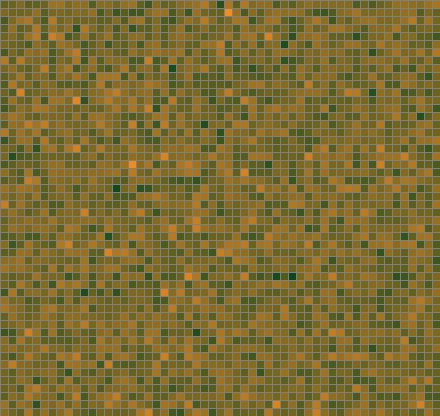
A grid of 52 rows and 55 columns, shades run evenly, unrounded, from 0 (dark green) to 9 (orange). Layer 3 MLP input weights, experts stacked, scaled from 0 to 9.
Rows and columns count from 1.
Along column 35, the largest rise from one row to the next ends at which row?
36
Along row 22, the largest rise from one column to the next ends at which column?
31
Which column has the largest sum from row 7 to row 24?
17
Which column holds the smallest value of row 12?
47
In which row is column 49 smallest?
37
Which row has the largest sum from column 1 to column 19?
16
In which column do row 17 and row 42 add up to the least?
25
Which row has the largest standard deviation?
35
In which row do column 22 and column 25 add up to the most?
29
